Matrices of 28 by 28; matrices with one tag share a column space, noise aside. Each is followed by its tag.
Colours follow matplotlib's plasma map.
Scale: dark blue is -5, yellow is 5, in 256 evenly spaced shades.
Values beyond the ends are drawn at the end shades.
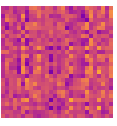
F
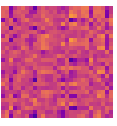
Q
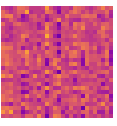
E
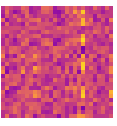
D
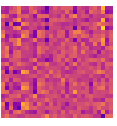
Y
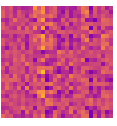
Q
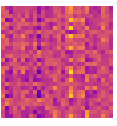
Q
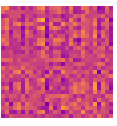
Y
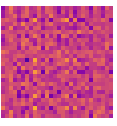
Q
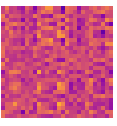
Y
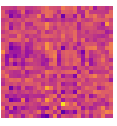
E
